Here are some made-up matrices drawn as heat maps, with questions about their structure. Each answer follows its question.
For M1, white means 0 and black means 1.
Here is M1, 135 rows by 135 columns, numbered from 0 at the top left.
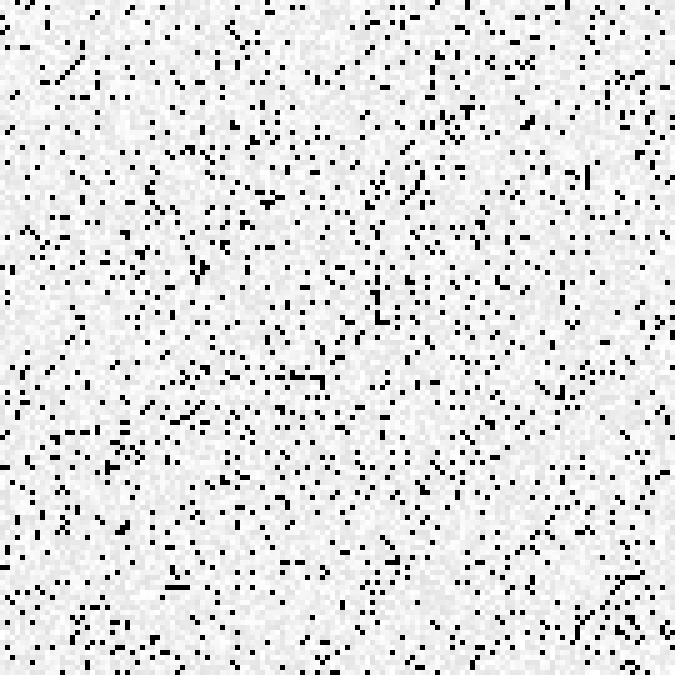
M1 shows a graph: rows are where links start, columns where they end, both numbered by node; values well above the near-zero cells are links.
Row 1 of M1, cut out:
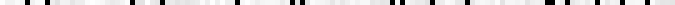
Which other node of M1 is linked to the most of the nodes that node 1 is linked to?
node 25
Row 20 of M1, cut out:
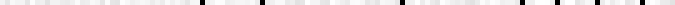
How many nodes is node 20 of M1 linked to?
7
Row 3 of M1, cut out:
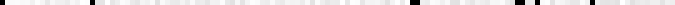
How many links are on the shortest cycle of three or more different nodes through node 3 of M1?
4
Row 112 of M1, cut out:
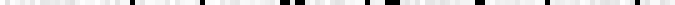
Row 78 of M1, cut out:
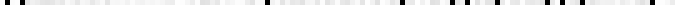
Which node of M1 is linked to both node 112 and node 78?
node 109
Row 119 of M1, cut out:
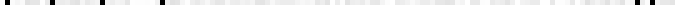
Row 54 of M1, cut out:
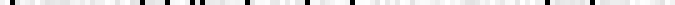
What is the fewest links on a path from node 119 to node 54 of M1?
3
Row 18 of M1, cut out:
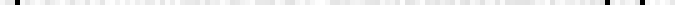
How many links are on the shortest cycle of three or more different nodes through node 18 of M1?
5
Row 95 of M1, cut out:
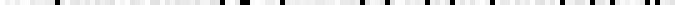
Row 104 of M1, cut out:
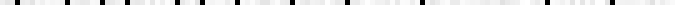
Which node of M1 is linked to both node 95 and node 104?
node 122
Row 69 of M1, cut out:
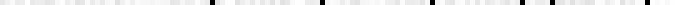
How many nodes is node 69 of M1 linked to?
6
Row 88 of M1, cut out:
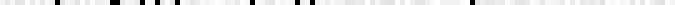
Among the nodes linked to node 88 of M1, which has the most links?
node 50
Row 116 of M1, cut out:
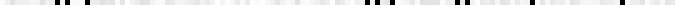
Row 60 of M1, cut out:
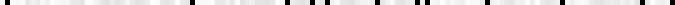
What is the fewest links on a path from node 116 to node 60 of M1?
2
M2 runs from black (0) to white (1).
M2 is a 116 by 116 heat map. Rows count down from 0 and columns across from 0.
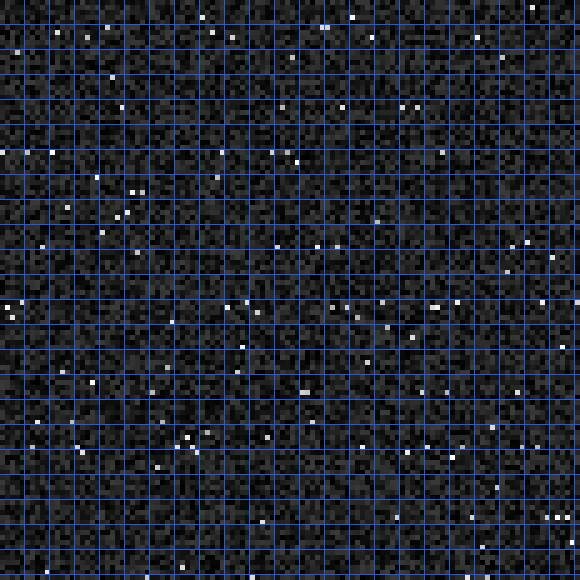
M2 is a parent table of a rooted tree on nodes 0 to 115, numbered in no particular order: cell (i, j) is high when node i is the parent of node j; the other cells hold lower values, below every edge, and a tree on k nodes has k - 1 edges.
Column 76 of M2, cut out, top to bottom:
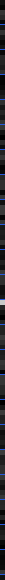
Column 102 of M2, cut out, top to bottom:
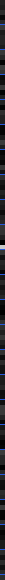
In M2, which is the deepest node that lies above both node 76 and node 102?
60
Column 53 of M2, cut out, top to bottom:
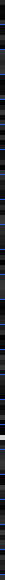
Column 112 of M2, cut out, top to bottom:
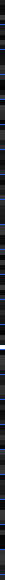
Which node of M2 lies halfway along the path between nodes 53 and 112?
61
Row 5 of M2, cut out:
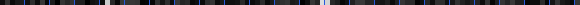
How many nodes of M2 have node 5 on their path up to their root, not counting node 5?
10
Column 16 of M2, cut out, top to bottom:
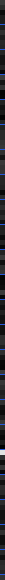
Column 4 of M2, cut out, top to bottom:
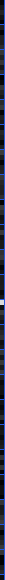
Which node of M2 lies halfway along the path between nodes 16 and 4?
91
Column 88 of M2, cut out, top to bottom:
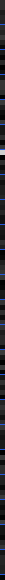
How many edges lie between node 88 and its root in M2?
2
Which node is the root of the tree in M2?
78
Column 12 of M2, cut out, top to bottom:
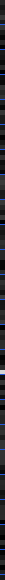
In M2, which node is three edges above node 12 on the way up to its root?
84
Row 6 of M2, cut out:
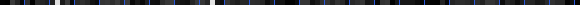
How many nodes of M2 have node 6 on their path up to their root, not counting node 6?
5
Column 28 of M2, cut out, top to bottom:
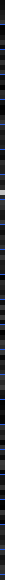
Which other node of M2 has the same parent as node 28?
26
